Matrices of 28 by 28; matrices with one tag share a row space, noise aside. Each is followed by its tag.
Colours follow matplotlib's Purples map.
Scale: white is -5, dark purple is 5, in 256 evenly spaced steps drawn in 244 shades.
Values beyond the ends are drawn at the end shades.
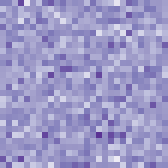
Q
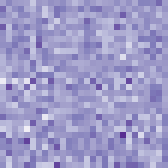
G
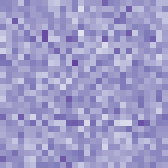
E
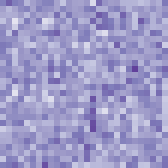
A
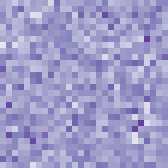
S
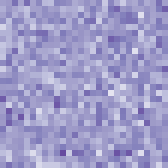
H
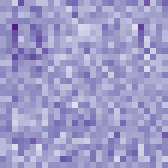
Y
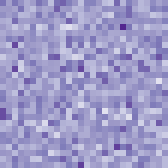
E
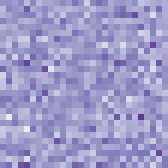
G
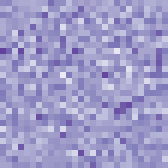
E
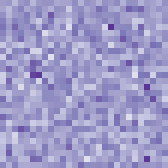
S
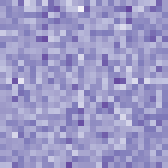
E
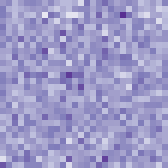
E
